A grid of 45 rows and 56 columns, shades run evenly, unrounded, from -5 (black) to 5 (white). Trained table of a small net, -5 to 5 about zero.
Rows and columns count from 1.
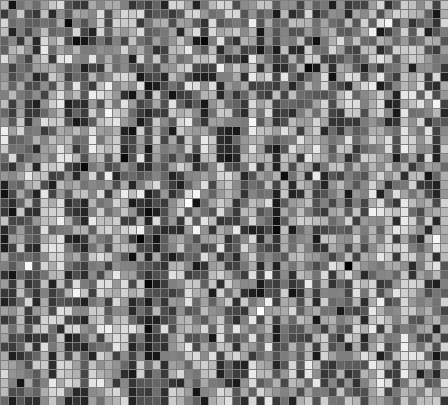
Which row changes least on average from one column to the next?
35
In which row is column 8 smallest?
37
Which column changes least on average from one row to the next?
19
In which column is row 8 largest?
28
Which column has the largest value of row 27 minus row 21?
55
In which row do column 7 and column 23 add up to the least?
21
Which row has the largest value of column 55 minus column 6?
9
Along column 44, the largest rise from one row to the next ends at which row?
31
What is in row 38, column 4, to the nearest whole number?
-3
